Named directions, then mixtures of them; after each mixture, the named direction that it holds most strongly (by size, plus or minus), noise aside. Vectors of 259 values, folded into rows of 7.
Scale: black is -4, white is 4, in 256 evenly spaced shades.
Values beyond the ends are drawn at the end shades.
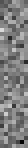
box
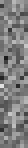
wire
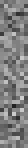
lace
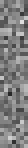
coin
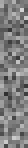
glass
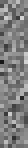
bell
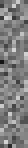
bell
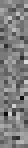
lace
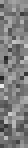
wire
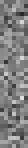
lace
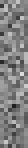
bell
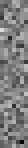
box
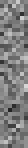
bell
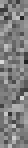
bell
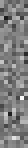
bell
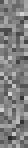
coin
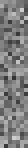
glass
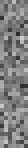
glass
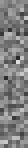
glass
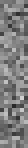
lace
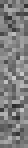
lace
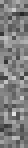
lace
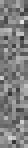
coin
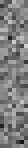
box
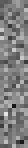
box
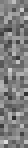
glass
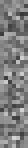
lace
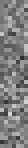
lace
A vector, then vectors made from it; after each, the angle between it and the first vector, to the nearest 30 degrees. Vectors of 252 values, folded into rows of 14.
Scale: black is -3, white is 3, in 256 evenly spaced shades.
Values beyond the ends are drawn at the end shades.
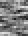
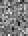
90 degrees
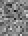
90 degrees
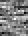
150 degrees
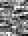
30 degrees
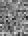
60 degrees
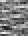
60 degrees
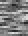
120 degrees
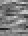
90 degrees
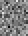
90 degrees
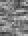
150 degrees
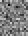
90 degrees
